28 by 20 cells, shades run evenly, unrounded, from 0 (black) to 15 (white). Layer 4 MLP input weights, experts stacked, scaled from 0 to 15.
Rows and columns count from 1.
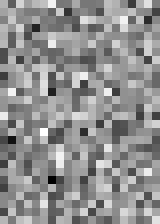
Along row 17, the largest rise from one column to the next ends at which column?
12
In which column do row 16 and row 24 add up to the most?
14
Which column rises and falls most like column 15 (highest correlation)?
11
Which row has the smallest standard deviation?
13
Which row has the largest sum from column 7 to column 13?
15
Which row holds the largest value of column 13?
21
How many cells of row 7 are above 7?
13
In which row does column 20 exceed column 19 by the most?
8
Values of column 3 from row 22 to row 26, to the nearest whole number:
8 10 9 11 6
